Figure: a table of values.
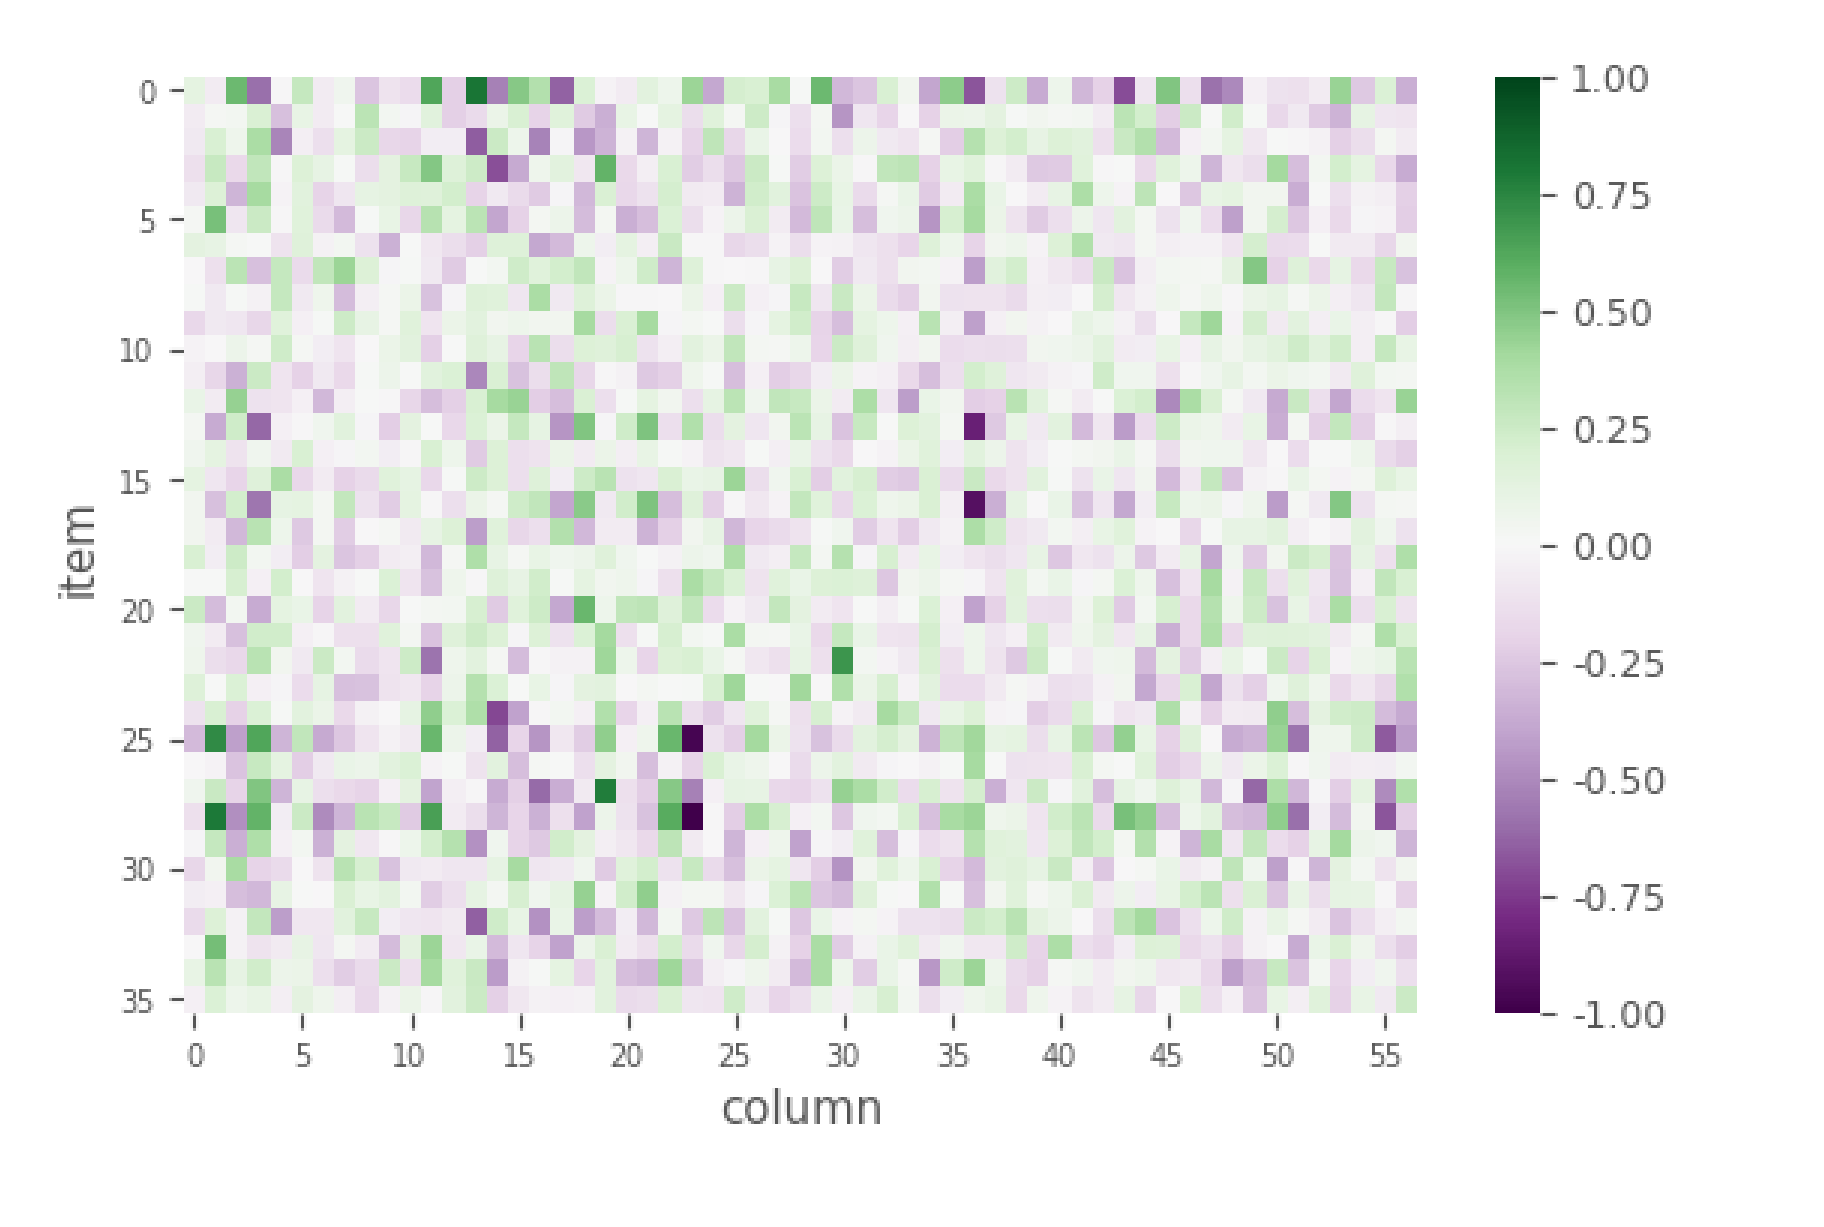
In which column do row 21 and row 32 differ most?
13
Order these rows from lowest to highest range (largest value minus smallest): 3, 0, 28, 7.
7, 3, 0, 28
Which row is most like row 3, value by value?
24
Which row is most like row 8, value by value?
10
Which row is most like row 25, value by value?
28
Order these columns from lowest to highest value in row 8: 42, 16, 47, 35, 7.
7, 35, 47, 42, 16
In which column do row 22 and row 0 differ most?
11
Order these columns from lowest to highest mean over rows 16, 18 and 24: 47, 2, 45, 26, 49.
47, 49, 26, 2, 45
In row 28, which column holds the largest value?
1
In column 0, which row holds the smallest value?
25
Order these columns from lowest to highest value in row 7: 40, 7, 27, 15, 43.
43, 40, 27, 15, 7
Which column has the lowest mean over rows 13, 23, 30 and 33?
36
